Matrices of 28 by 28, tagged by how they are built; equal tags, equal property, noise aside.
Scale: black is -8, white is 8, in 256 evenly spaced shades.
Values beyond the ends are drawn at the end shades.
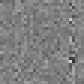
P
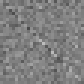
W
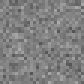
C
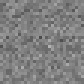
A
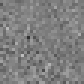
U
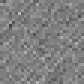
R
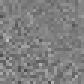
U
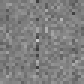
P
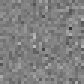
P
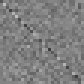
W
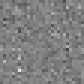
P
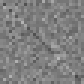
W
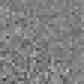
U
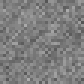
R
